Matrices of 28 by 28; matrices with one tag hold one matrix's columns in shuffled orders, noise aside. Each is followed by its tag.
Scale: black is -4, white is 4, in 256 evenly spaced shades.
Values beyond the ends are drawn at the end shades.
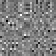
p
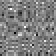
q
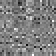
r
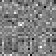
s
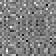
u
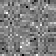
s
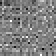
r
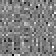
s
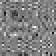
q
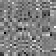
q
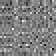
r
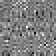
q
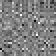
p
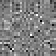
p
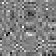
q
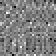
s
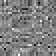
r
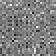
u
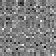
r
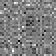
u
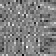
s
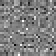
r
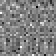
s
